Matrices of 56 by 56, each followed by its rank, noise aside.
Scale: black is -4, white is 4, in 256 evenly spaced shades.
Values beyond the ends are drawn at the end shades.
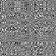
six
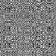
four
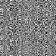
six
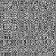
six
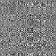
five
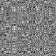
five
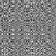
four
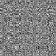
seven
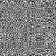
five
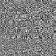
five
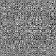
seven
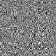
five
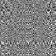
four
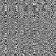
four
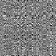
five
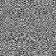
seven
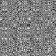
six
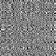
five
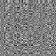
six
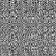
seven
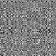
six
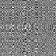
four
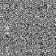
seven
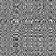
four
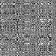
four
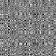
five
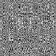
seven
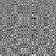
four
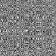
six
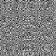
seven
